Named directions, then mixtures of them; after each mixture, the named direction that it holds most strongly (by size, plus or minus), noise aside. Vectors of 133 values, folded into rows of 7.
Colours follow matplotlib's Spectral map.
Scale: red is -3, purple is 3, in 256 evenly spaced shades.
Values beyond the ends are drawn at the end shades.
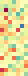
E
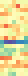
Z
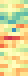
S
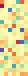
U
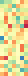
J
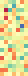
E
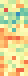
S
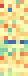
Z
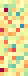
E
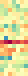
Z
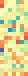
U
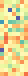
U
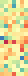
J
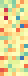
E
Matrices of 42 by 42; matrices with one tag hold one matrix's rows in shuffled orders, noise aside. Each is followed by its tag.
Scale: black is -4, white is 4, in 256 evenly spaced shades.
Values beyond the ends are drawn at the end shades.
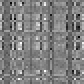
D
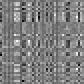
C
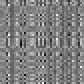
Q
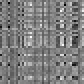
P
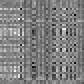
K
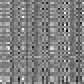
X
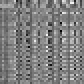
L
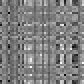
P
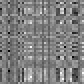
P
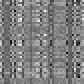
D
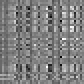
L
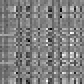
L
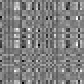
C
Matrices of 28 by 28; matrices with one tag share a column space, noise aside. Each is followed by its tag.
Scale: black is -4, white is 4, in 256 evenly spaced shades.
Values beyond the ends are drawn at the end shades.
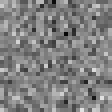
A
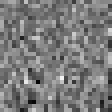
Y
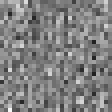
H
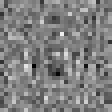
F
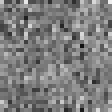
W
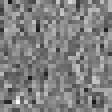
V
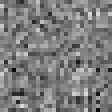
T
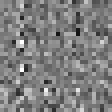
A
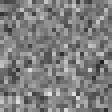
T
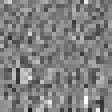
Y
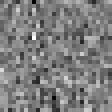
Y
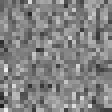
H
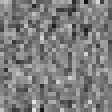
W
